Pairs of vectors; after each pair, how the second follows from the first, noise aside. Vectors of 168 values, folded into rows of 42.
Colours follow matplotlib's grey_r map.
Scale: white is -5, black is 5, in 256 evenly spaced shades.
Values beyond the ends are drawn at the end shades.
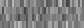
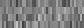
reversed, negated.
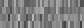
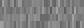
reversed, negated, shrunk.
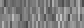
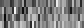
reversed, negated, scaled up.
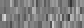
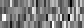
scaled up.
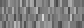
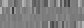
reversed, negated, partly zeroed.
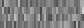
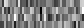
scaled up.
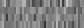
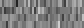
wrapped around.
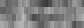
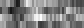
wrapped around, negated, scaled up.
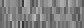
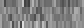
negated.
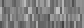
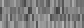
negated.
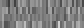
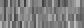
reversed, negated.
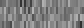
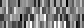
wrapped around, negated, scaled up.
